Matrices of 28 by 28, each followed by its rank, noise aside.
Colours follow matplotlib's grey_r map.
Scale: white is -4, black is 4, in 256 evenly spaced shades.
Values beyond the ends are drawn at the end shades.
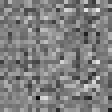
five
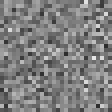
seven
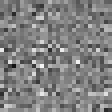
five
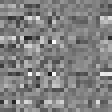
three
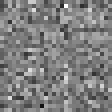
seven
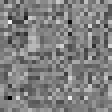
five
